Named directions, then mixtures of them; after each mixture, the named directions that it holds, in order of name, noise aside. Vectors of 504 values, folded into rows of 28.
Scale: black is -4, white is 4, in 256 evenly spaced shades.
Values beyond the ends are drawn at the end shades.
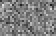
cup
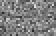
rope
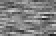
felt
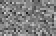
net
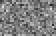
cup, net.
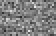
felt, rope.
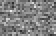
felt, rope.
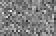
cup, net.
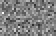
net, rope.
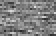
felt, rope.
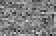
felt, net.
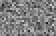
cup, rope.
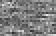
cup, felt.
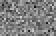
cup, rope.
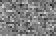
cup, felt.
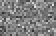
rope.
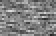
cup, felt.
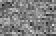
cup, felt.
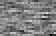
felt.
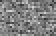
cup, felt.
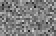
cup, rope.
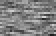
felt.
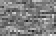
felt, net.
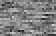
cup, felt.
